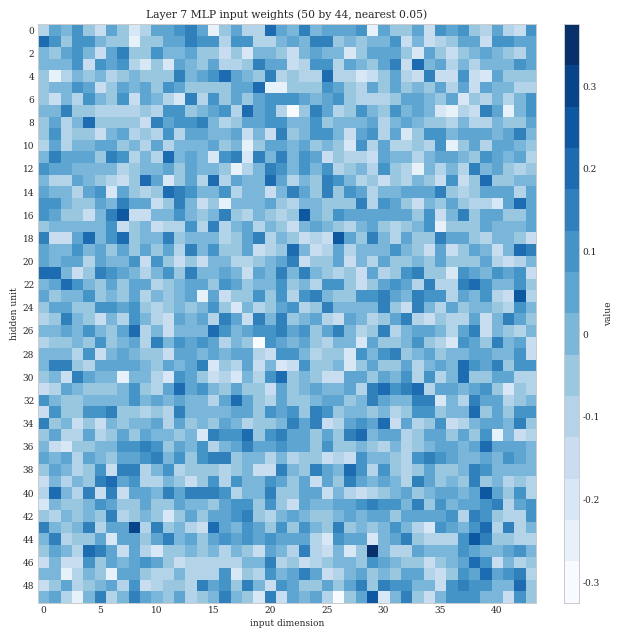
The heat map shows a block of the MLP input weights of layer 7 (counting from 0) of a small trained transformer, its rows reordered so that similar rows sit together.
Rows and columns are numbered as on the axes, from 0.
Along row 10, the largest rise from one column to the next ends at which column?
28
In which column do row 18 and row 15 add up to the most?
7
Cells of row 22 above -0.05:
29
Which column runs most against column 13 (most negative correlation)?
8
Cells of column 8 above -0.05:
30
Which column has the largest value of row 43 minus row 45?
10
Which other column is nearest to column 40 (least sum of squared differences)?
14
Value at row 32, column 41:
-0.1
